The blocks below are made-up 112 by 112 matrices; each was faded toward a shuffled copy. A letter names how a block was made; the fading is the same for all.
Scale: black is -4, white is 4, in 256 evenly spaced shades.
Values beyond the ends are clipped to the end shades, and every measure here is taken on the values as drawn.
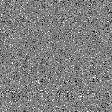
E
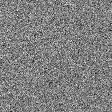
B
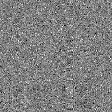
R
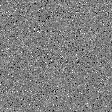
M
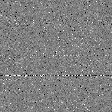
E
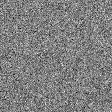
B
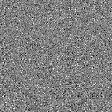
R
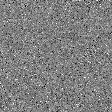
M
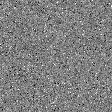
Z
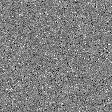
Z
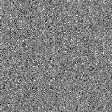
R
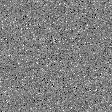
M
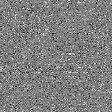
E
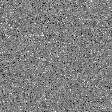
M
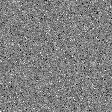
Z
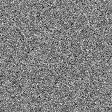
B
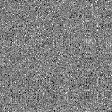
R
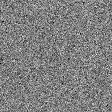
B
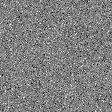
Z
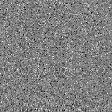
R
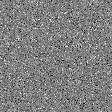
M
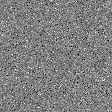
Z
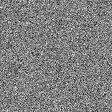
B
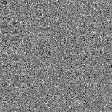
R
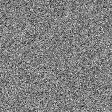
B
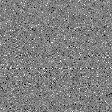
E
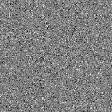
R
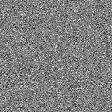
R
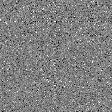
E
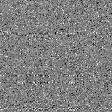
E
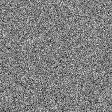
B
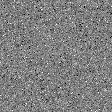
Z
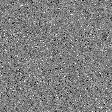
M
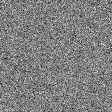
B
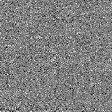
R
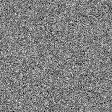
B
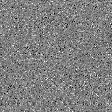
E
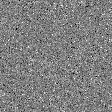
Z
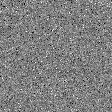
Z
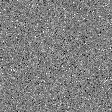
Z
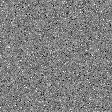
Z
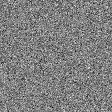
B
